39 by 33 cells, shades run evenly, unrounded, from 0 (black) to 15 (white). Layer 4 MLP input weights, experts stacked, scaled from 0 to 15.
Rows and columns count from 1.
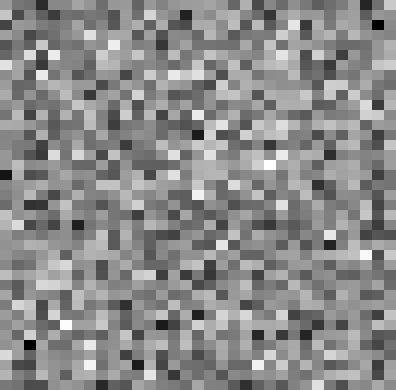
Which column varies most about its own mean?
17
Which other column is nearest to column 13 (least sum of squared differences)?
1
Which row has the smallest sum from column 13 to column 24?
39
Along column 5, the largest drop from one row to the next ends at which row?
33
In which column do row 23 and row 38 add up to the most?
13
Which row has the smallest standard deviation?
30
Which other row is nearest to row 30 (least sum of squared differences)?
20
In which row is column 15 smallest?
38
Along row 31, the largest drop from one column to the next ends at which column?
4
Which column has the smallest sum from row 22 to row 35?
32
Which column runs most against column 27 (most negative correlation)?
21
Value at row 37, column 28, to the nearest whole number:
5
